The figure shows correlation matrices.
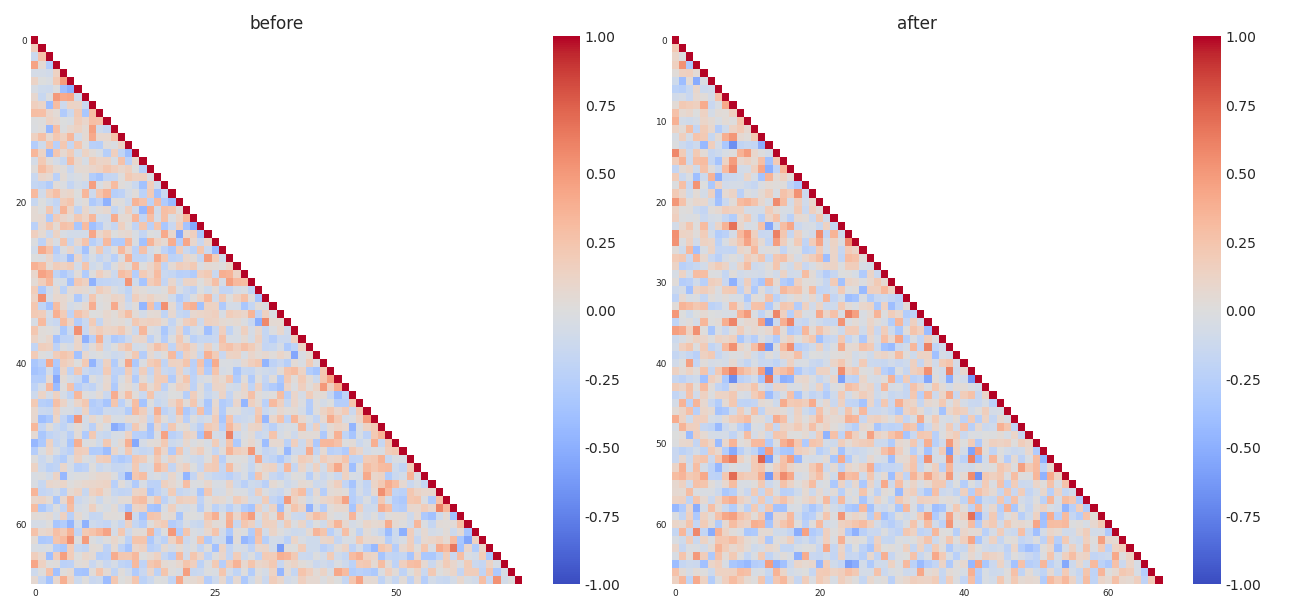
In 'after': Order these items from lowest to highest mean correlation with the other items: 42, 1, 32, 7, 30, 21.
42, 30, 32, 21, 7, 1
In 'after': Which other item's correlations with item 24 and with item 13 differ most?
65
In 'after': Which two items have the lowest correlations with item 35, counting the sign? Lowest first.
13, 42
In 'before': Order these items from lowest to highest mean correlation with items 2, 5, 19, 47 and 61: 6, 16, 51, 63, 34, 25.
51, 63, 6, 34, 16, 25
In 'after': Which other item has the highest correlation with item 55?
29
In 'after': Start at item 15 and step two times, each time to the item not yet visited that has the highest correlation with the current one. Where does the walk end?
8
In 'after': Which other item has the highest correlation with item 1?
3
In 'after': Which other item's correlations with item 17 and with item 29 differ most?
64
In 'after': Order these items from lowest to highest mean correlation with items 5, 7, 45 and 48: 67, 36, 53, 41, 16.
36, 41, 67, 53, 16
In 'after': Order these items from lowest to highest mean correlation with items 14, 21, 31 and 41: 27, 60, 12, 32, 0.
32, 27, 60, 12, 0
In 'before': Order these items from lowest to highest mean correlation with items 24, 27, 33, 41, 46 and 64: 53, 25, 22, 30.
30, 22, 25, 53
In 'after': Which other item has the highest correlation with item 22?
24
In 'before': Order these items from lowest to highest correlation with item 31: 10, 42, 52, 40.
42, 10, 40, 52
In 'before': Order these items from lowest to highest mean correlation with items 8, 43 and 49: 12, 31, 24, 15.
31, 15, 12, 24
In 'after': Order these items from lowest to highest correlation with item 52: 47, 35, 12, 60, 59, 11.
47, 11, 60, 59, 35, 12
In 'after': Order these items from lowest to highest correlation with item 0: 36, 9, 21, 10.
21, 9, 10, 36
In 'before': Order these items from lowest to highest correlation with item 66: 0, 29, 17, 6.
6, 17, 0, 29
